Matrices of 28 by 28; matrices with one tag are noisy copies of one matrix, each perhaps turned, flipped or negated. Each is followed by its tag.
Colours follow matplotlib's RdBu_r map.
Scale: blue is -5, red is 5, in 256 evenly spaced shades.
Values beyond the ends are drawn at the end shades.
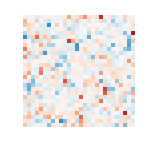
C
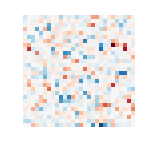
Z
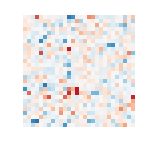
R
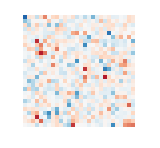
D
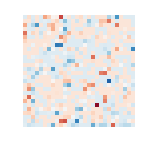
C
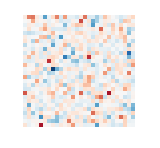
C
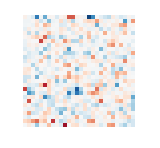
R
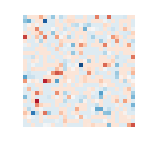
D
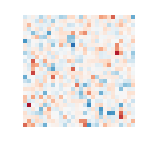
D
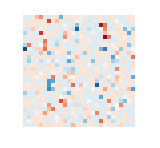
Z
